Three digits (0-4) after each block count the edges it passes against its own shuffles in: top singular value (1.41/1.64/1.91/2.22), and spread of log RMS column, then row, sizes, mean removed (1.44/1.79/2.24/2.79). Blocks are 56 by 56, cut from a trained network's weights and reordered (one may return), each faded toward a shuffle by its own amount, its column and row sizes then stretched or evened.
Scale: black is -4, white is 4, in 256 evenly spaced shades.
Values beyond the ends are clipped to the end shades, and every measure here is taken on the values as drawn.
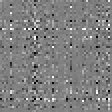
3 4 3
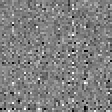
1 3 2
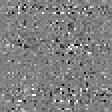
1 2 4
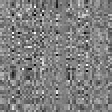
4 4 0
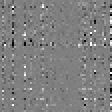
2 4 2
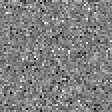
1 1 0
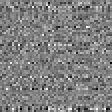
4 0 4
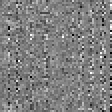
1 4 0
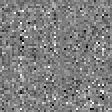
1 2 1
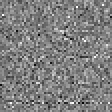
3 0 1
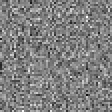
3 2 0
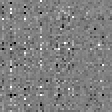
1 2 2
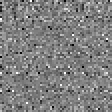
2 0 3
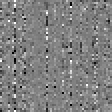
1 4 0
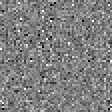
1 2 0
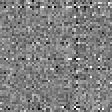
2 1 2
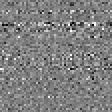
3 0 4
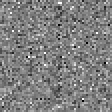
1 2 1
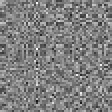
4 2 1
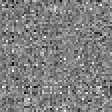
3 2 1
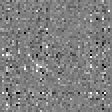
1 3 2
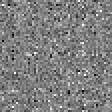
0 2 1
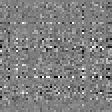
3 3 4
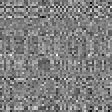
4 0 4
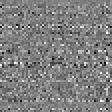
3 1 4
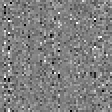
1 3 0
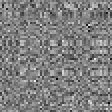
4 1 3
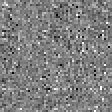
1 1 0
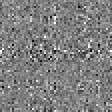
2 3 3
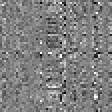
3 4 1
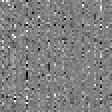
1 4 1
